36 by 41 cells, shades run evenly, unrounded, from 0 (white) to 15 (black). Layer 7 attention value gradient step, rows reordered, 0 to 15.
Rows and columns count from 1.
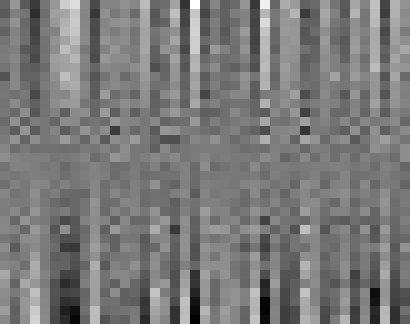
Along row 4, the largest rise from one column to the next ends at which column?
21
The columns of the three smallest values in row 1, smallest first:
20, 27, 8
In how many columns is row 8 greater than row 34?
19
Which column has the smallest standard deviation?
5
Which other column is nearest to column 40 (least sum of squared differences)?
15
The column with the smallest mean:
13
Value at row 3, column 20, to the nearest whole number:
3
